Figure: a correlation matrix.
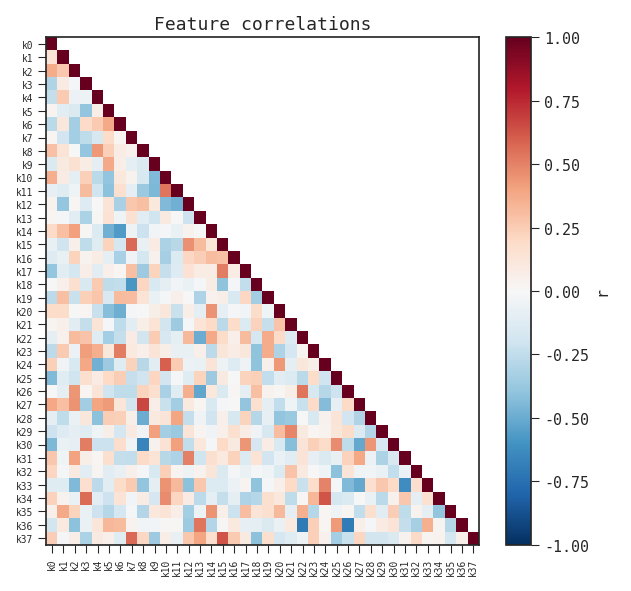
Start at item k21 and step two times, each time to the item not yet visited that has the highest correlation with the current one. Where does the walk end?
k9
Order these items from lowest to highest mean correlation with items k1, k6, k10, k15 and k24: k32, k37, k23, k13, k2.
k2, k32, k13, k37, k23
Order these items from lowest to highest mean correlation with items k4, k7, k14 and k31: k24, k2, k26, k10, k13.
k10, k24, k13, k26, k2
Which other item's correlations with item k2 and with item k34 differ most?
k24
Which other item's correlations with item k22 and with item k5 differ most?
k36
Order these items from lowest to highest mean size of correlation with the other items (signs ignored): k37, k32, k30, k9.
k32, k9, k37, k30
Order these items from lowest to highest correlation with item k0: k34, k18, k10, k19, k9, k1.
k19, k9, k18, k1, k34, k10
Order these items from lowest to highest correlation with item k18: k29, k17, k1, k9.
k17, k9, k29, k1
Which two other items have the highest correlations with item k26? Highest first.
k22, k2
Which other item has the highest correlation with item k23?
k6
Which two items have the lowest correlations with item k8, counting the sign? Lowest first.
k30, k28
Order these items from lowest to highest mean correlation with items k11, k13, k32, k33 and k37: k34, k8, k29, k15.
k8, k29, k34, k15
